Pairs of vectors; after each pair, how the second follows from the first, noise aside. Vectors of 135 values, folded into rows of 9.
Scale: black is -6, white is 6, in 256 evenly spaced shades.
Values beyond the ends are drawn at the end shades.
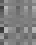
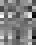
reversed, scaled up.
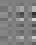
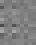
reversed, negated, shrunk.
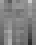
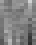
copied.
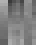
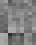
wrapped around.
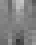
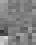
wrapped around.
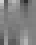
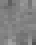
reversed, negated, shrunk.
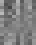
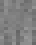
reversed, negated, shrunk.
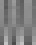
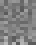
sign-scrambled.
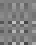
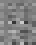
sign-scrambled.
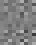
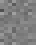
reversed, shrunk.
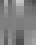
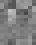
wrapped around.
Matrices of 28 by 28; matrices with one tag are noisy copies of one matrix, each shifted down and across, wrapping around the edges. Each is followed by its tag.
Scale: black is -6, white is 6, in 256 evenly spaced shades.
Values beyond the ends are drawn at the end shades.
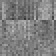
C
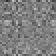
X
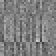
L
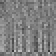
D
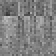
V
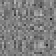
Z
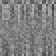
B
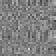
Z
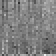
V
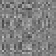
Z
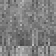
V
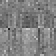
V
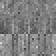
V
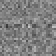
X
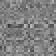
X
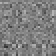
X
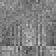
C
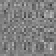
Z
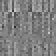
L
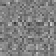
X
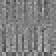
L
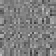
Z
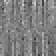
B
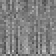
D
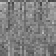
V
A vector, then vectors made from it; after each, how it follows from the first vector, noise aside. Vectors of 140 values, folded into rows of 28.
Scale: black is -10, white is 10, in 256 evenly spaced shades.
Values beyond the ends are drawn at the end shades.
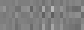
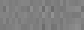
negated, shrunk.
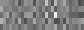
wrapped around, scaled up.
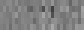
sign-scrambled.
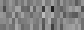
negated, scaled up.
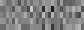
negated, scaled up.
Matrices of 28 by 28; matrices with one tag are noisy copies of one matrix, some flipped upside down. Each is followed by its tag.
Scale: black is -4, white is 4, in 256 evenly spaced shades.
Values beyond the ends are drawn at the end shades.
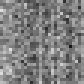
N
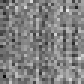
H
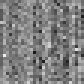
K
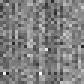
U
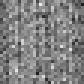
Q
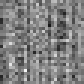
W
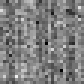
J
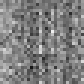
N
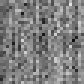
H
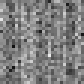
J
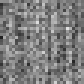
W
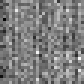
H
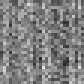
K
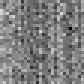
N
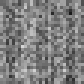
J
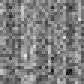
J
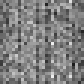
Q
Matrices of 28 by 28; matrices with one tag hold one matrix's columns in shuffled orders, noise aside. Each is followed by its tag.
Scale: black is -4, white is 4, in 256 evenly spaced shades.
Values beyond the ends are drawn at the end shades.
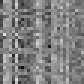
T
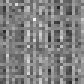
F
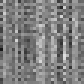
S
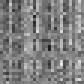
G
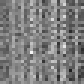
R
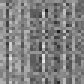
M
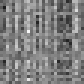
G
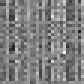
R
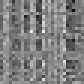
G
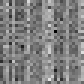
R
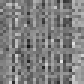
T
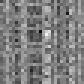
F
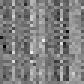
R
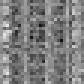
F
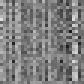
R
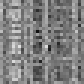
R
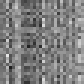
T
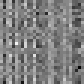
T
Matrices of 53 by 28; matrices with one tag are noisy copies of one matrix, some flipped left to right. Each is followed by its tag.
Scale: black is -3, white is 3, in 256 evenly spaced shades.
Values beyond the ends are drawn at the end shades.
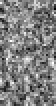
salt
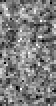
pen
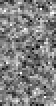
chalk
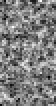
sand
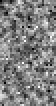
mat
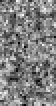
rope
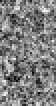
rope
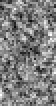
mat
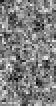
rope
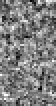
sand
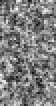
rope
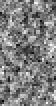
mat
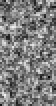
sand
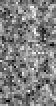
pen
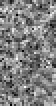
chalk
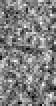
salt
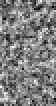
sand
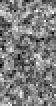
chalk
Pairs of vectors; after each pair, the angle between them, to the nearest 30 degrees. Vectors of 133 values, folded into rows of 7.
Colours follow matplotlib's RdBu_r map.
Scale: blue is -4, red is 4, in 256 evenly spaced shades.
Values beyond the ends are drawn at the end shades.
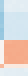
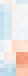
60 degrees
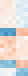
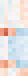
150 degrees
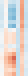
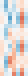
60 degrees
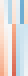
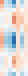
90 degrees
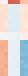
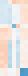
60 degrees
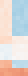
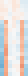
90 degrees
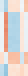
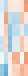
30 degrees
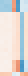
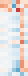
150 degrees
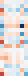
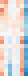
60 degrees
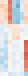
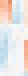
30 degrees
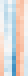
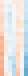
60 degrees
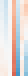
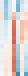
30 degrees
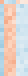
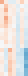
60 degrees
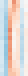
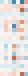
90 degrees
